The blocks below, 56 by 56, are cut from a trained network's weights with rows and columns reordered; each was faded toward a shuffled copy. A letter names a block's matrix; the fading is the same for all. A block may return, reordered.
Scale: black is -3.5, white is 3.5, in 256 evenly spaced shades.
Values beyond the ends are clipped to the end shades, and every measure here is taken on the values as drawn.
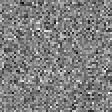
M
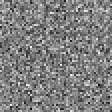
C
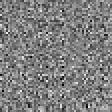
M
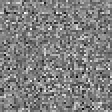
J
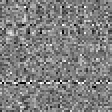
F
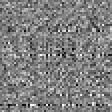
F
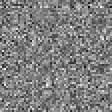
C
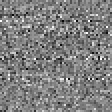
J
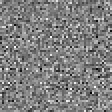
J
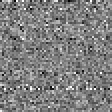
J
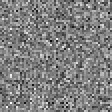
C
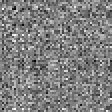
C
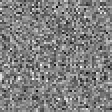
M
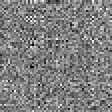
C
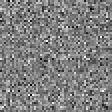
M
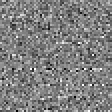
J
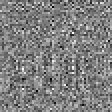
C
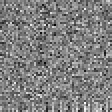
C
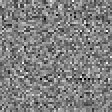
C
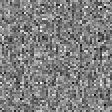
C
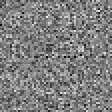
C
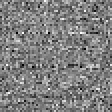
F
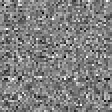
F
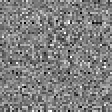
F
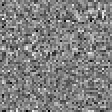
M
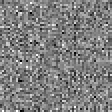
M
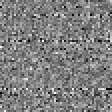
J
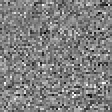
J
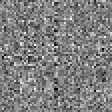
M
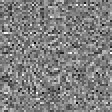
M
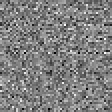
F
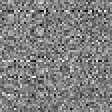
F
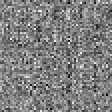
M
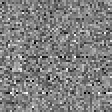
J
